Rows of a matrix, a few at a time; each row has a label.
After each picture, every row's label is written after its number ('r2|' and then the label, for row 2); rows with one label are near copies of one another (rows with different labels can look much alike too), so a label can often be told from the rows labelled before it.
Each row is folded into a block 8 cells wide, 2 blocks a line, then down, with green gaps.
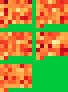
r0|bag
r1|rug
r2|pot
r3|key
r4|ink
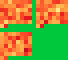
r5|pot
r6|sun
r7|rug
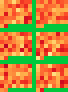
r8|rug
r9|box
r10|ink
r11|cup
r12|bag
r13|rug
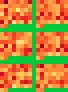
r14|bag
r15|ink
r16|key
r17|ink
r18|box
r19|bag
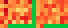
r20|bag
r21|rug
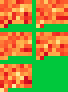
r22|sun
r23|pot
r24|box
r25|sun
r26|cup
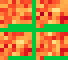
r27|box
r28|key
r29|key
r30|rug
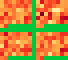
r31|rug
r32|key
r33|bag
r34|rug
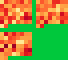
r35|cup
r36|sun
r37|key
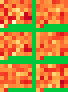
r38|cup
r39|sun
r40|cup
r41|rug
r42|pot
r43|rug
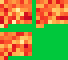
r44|cup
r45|box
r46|sun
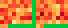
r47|box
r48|ink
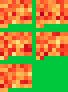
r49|box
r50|ink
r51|cup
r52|sun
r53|box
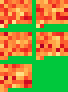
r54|cup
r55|pot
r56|bag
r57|ink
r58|key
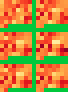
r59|rug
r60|key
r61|key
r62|key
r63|key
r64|key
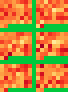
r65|ink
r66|pot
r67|sun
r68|key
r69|rug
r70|bag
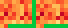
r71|ink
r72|ink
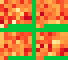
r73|cup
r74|ink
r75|rug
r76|key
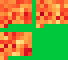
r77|sun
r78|ink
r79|key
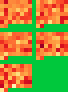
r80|bag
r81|rug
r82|pot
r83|ink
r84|cup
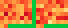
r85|ink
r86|box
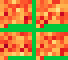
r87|rug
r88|sun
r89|ink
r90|rug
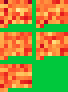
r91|bag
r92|sun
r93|rug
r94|rug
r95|box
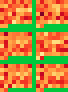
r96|box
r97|ink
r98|bag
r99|pot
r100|bag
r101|bag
